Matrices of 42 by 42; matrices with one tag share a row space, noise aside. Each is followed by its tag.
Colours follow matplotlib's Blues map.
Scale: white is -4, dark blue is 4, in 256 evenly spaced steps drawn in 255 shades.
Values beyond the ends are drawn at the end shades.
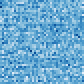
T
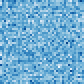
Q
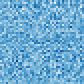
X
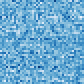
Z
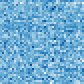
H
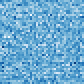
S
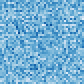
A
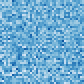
S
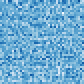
X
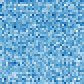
Q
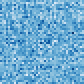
Z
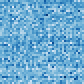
H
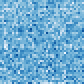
H
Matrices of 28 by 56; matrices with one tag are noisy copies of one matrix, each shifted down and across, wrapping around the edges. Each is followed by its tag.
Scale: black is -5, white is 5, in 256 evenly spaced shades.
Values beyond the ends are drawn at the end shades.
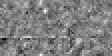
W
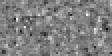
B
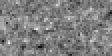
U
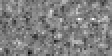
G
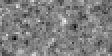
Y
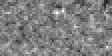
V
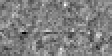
W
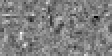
W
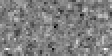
G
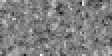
B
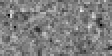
B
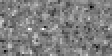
G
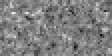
G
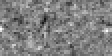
V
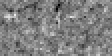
V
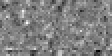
W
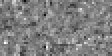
B
